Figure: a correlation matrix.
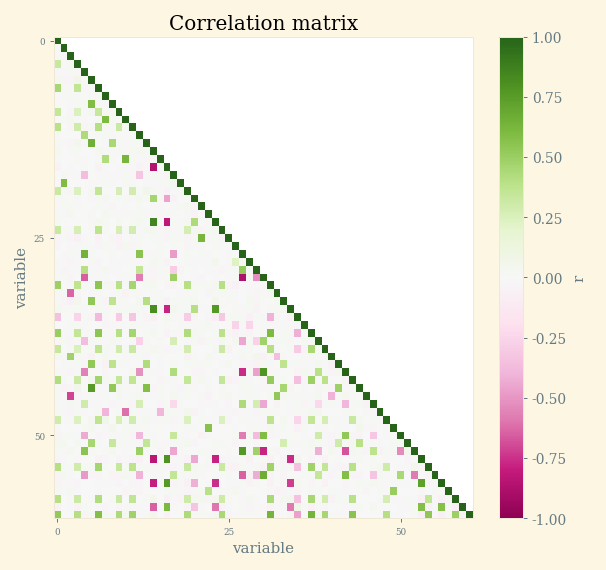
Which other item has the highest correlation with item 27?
52
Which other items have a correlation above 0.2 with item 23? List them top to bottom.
14, 20, 34
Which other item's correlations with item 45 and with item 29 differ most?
2
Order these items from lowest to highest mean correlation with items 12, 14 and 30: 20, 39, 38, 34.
39, 38, 20, 34
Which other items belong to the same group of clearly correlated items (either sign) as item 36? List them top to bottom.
26, 28
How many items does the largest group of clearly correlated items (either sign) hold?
16
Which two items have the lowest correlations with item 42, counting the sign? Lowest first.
27, 52
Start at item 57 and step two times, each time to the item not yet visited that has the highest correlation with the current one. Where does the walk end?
22
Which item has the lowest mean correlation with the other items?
35
